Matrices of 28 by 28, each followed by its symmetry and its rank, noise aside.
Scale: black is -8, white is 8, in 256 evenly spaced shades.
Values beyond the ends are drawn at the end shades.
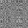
no symmetry, rank two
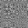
antisymmetric, rank two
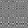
no symmetry, rank one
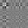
symmetric, rank one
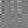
no symmetry, rank one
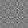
antisymmetric, rank two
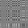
no symmetry, rank one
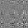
antisymmetric, rank two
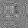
no symmetry, rank two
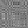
antisymmetric, rank two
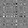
antisymmetric, rank two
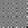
symmetric, rank one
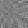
antisymmetric, rank two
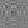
symmetric, rank one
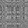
antisymmetric, rank two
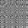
symmetric, rank two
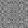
no symmetry, rank three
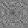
symmetric, rank three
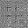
symmetric, rank three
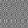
no symmetry, rank one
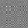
symmetric, rank one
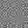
symmetric, rank two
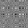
no symmetry, rank one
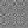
symmetric, rank two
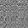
no symmetry, rank three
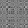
symmetric, rank two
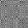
symmetric, rank two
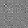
symmetric, rank three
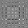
symmetric, rank one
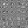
symmetric, rank three
